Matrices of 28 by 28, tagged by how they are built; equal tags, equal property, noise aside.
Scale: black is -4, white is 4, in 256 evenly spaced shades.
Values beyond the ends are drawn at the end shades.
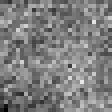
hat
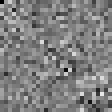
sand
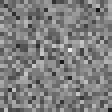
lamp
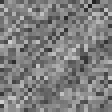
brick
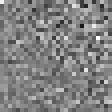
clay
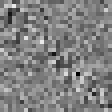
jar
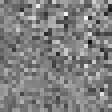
clay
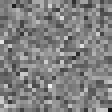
lamp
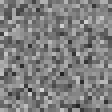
lamp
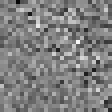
clay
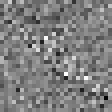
jar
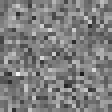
lamp
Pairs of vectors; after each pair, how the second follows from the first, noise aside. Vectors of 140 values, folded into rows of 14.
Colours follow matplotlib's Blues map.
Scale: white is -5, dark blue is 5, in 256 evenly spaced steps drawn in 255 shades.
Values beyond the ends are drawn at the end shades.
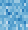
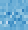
partly zeroed.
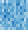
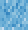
partly zeroed.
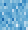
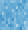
shrunk.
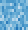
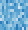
copied.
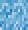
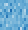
partly zeroed.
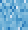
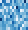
negated, scaled up.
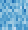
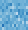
wrapped around, partly zeroed.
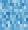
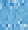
partly zeroed.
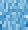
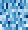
negated, scaled up.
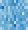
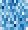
scaled up.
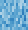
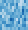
copied.
